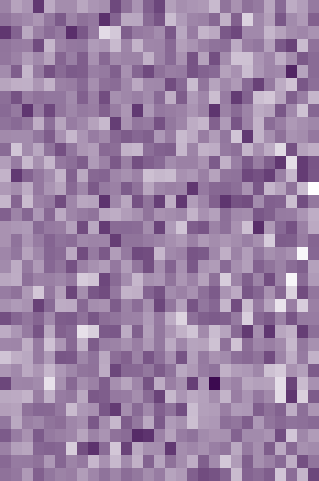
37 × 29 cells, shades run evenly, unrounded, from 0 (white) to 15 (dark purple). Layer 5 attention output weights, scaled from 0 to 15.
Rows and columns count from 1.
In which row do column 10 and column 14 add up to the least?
3
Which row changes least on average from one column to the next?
19
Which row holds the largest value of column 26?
13
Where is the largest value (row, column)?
30, 20
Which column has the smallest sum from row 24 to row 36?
26
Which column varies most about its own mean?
27
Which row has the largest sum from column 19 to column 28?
16
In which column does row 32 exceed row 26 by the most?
17
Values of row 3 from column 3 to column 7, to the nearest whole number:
5 8 9 8 13
